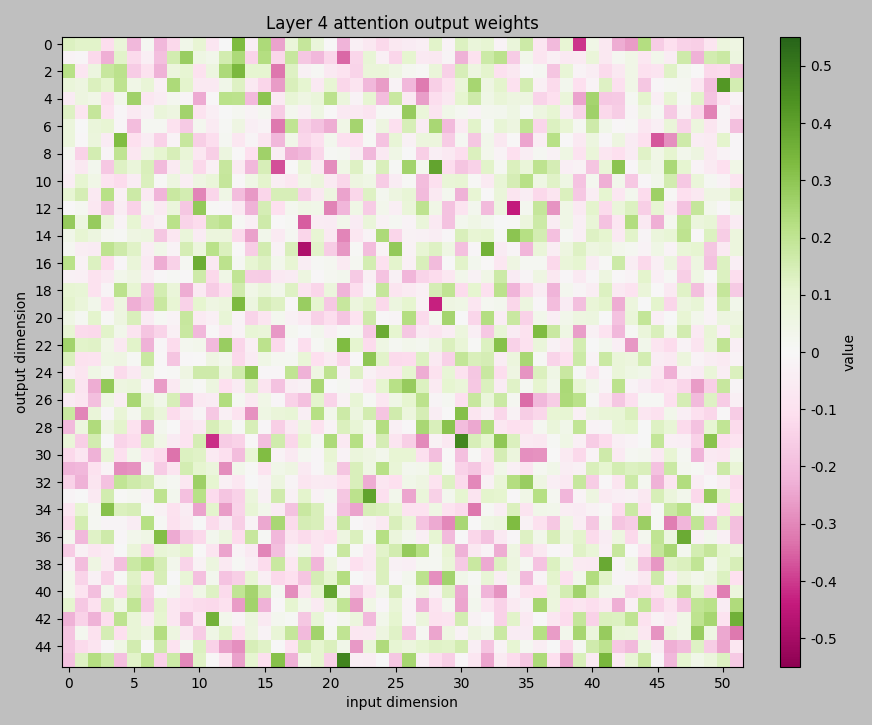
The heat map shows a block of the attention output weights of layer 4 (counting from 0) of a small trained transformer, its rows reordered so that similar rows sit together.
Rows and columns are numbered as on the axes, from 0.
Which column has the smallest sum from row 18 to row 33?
48
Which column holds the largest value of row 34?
3
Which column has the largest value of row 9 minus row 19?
28
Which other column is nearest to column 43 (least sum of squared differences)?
11
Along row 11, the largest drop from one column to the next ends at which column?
10
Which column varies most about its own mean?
21
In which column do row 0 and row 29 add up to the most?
30
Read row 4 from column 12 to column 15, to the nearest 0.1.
0.2 0.2 -0.2 0.3
